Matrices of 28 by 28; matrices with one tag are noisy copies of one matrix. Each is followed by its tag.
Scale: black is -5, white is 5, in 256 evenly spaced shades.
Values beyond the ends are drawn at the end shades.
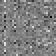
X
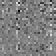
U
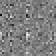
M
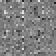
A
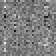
X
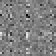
M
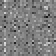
X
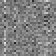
X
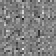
A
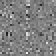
M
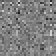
U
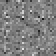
A
